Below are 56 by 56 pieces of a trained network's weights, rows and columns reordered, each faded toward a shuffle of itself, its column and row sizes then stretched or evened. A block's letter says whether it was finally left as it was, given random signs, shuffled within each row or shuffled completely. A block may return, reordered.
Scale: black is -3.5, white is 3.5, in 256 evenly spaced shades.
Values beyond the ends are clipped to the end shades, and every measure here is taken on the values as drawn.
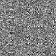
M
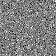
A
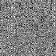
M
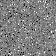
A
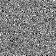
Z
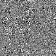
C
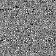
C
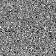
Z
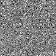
C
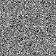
C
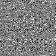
C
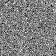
A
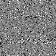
Z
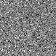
Z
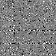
C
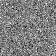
A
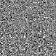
M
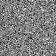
A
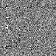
M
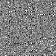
M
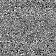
Z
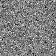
A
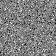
A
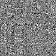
M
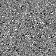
Z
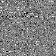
C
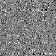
M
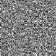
M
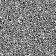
A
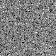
A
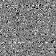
Z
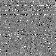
C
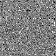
C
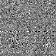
C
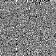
C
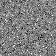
A
